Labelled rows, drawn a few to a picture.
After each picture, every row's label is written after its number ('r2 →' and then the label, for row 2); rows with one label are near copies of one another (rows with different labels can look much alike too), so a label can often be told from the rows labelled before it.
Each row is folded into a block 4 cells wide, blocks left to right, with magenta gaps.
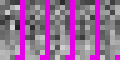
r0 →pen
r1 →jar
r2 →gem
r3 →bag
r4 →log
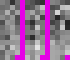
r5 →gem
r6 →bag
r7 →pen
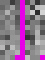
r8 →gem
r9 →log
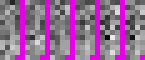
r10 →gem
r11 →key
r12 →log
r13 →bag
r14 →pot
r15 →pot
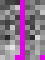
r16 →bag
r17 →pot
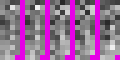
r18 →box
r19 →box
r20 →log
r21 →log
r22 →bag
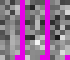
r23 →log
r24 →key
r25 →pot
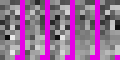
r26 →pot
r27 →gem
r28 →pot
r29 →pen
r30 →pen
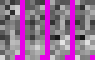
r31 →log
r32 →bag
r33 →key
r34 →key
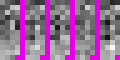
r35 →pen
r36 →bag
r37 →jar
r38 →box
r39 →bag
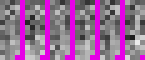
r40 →log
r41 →jar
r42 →gem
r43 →bag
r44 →log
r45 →key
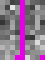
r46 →box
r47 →key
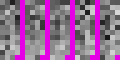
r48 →gem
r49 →pen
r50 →bag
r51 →log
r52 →pot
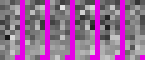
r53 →pot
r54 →pen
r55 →box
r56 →pen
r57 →jar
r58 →gem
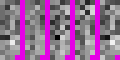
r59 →key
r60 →gem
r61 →pot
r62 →log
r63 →key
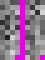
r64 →pot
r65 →log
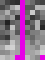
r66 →bag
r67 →pen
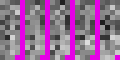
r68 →pot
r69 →gem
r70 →gem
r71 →key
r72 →jar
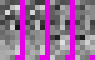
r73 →pen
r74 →pen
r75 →key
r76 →key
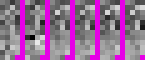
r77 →gem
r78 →key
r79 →pen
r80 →pen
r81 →pen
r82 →pen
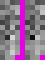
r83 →pot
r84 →pot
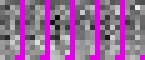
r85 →key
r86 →key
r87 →jar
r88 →pen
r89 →pot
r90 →box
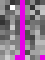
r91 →box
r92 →log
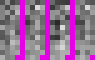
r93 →log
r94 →box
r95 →bag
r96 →box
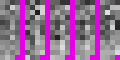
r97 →box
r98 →log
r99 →bag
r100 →bag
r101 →pen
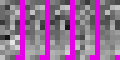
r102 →key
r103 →pen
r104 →pen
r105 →gem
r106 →pen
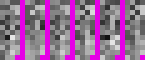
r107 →pot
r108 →pen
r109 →pot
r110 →log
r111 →key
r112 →log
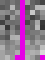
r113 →jar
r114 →pen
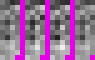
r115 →bag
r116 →bag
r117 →bag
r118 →bag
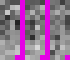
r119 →pen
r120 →bag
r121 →gem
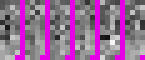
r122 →jar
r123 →log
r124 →pot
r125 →gem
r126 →key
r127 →pen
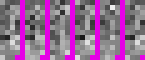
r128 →key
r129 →jar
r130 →log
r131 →key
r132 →box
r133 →key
